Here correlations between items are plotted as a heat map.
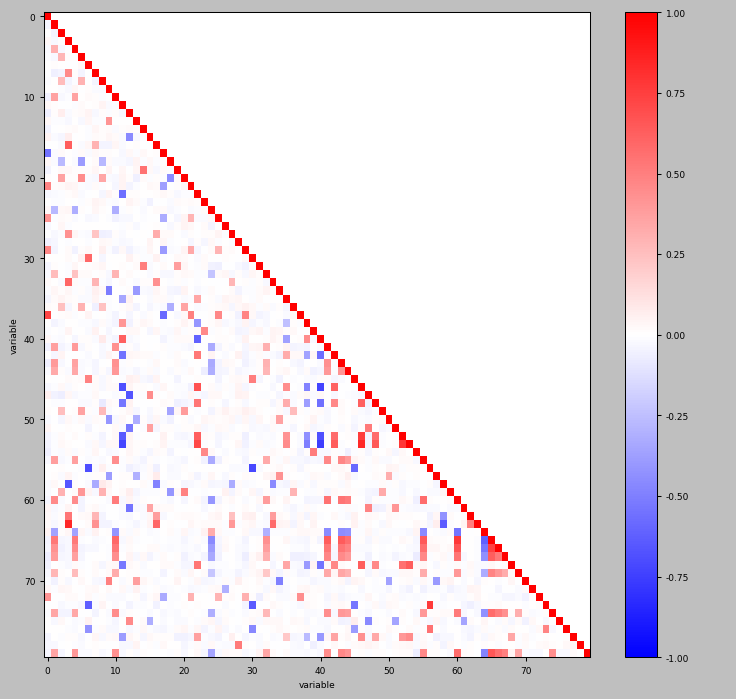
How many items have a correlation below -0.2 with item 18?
7
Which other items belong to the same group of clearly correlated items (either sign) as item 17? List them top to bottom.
0, 21, 25, 29, 37, 72
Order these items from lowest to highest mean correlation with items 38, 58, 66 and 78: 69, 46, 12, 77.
46, 77, 12, 69
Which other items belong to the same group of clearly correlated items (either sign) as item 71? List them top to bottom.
26
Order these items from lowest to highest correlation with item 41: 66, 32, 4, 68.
68, 32, 4, 66
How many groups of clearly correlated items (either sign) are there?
12
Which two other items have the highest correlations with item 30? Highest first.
6, 45
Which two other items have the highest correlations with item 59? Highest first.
20, 5
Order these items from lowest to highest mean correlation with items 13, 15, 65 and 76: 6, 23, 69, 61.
6, 23, 61, 69
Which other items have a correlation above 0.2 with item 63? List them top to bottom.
3, 7, 16, 27, 33, 62
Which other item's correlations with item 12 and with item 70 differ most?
47
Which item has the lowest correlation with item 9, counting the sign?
34
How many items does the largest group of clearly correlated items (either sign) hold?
17
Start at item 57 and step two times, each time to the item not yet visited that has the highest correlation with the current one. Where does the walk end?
50
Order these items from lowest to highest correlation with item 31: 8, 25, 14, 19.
25, 8, 19, 14
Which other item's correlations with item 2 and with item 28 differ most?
78
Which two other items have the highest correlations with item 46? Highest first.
53, 52
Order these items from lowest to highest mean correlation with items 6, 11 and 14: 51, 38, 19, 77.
77, 51, 38, 19
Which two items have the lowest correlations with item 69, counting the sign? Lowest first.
64, 24
